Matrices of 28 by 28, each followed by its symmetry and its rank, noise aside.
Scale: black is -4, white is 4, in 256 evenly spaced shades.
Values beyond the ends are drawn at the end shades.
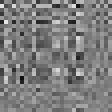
no symmetry, rank two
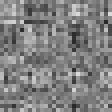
no symmetry, rank three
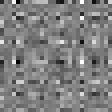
no symmetry, rank two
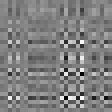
no symmetry, rank one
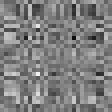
antisymmetric, rank two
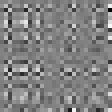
no symmetry, rank two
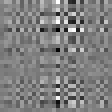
no symmetry, rank one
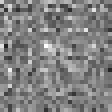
no symmetry, rank three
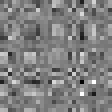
symmetric, rank two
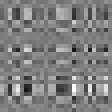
no symmetry, rank one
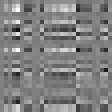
no symmetry, rank one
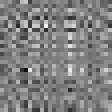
no symmetry, rank two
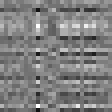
no symmetry, rank one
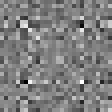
symmetric, rank two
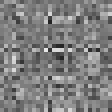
no symmetry, rank two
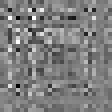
no symmetry, rank three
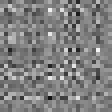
antisymmetric, rank two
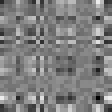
symmetric, rank one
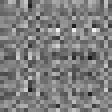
no symmetry, rank three
